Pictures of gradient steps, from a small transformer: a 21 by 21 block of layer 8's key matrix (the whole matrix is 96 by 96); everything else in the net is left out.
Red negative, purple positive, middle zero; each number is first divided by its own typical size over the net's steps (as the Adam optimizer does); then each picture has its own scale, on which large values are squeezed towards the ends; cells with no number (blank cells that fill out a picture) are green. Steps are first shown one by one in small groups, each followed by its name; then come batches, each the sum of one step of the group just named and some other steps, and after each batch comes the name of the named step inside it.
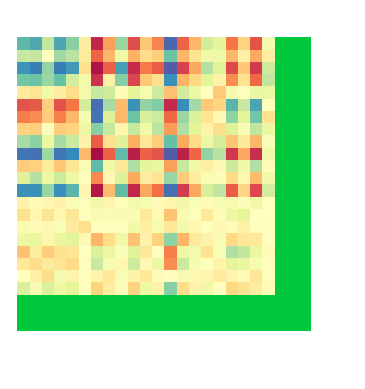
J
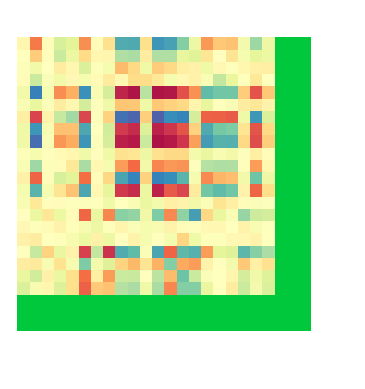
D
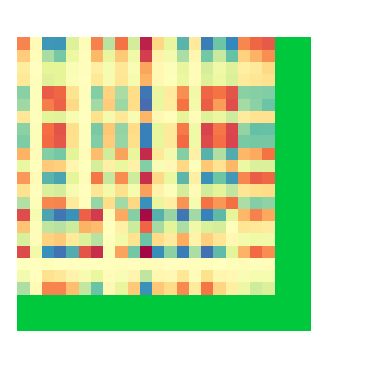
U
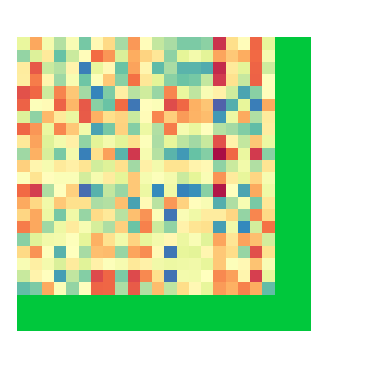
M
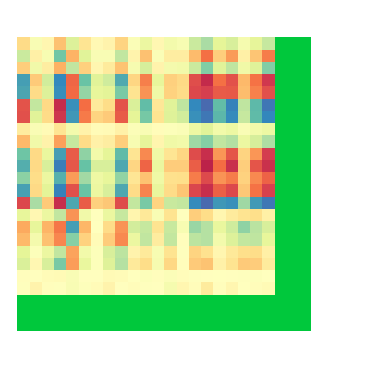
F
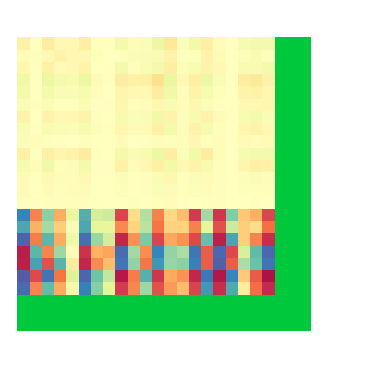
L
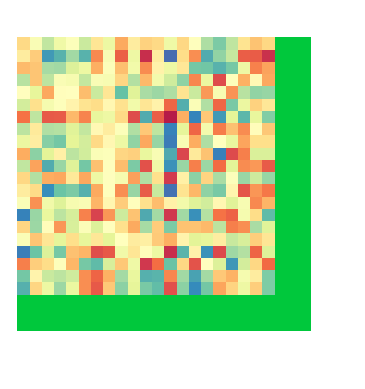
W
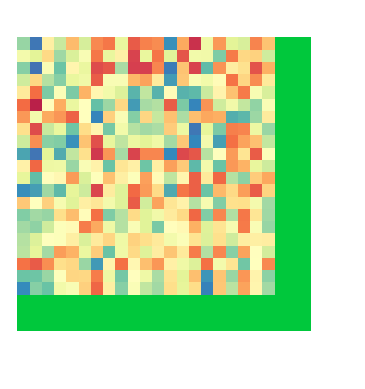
J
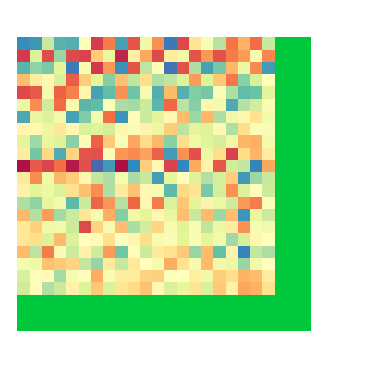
J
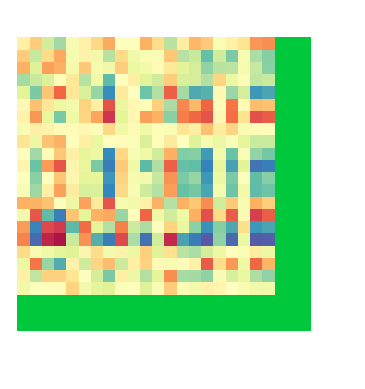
U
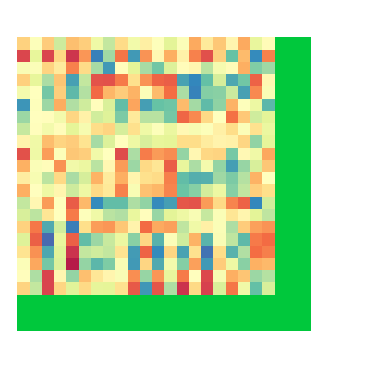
U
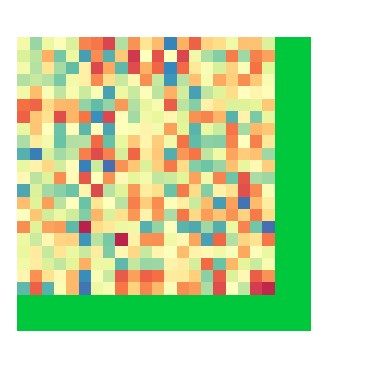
J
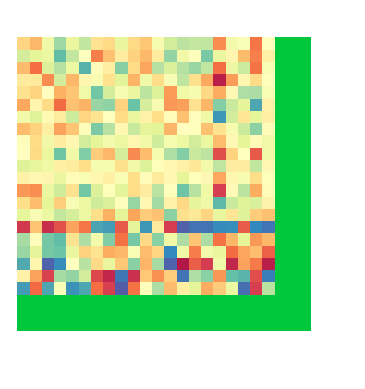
M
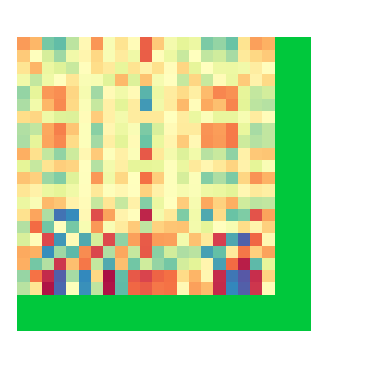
U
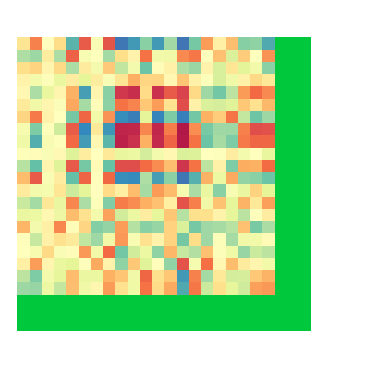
D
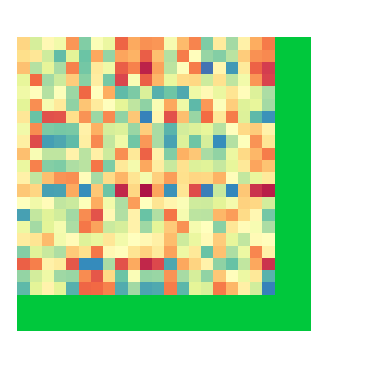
W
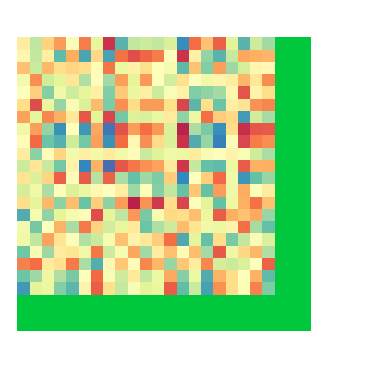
W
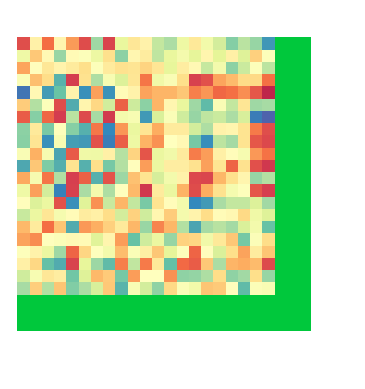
F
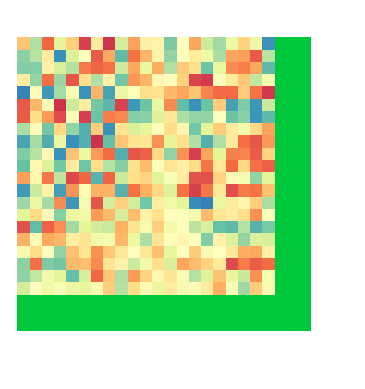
F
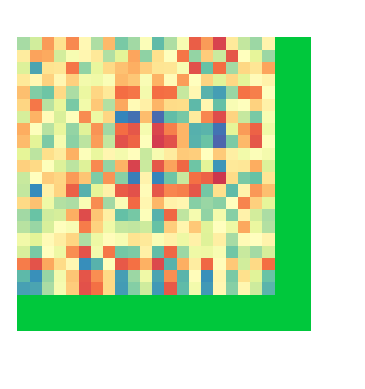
D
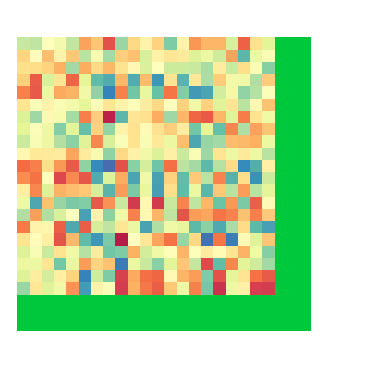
L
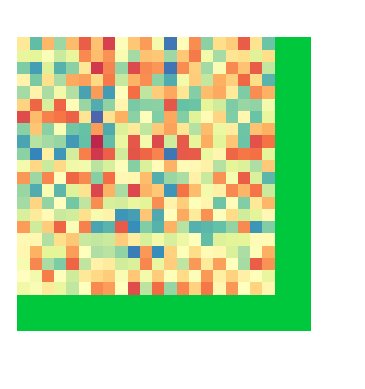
J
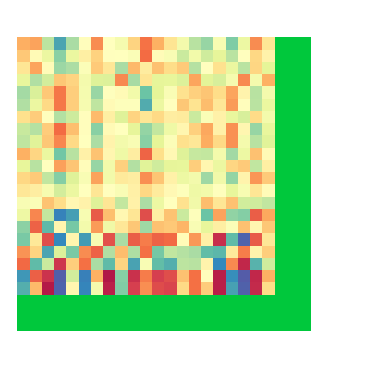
U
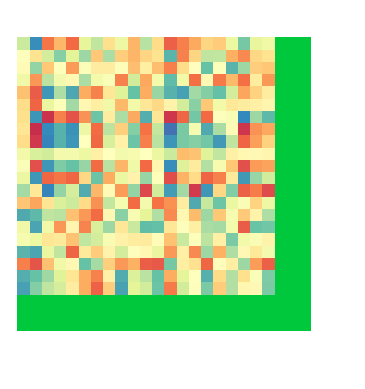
W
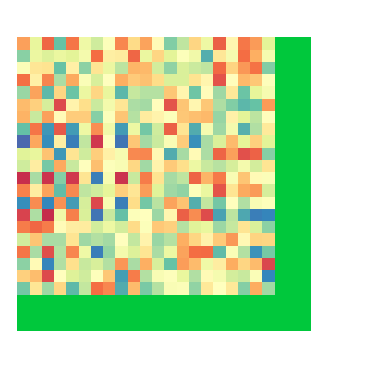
M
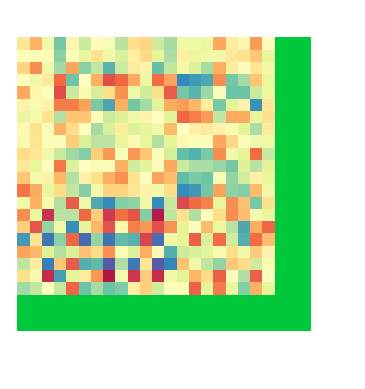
M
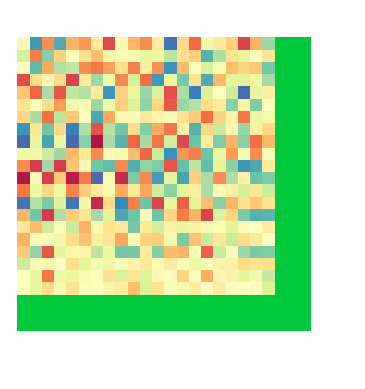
J
